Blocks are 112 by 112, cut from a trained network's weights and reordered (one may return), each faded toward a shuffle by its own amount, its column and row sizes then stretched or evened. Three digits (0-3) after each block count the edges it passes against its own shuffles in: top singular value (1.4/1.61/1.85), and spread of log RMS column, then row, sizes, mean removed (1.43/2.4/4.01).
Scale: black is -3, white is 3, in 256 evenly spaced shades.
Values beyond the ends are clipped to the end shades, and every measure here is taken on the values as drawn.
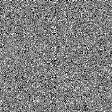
2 1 1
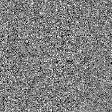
1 1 1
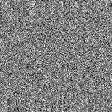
2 0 0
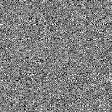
2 0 2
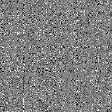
0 2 2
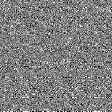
3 0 2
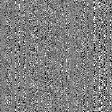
2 3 0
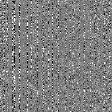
2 3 0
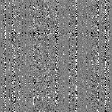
2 3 1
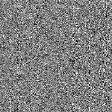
2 2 0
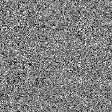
1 1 1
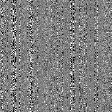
2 3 0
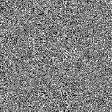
2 1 1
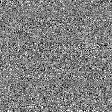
1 0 2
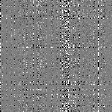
2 3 2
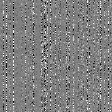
1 3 0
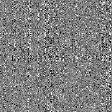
2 2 1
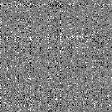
1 2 2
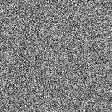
2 0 0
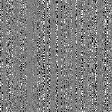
0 3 0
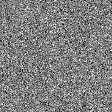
0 1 0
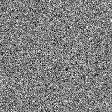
2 0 0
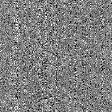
1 2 0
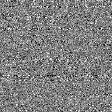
1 0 2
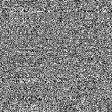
3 0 2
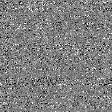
0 1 2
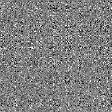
2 2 2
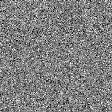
1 0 1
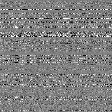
3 0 3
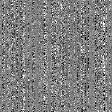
1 3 0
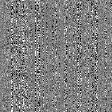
1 3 0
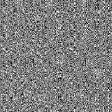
3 2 0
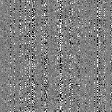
3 3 1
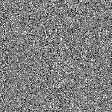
1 1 0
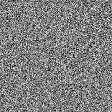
1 0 0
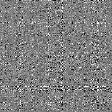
2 2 2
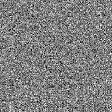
2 1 0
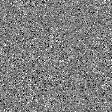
0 1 1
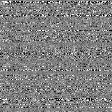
2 0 3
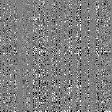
1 3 2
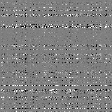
2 2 3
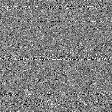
1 0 2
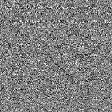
3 0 2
